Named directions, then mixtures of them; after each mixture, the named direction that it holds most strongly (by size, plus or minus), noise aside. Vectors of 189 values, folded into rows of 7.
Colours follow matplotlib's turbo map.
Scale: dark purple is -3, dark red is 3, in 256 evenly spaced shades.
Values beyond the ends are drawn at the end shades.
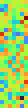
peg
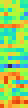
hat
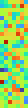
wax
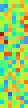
peg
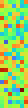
wax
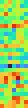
hat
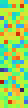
wax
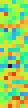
hat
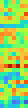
hat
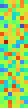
wax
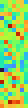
wax
